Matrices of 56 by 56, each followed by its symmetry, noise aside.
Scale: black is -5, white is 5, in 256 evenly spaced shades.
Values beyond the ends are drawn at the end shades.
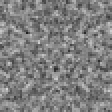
mirrored left to right.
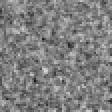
antisymmetric.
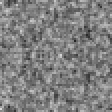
mirrored top to bottom.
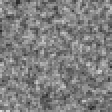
no symmetry.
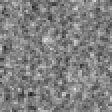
no symmetry.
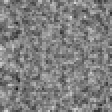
mirrored top to bottom.
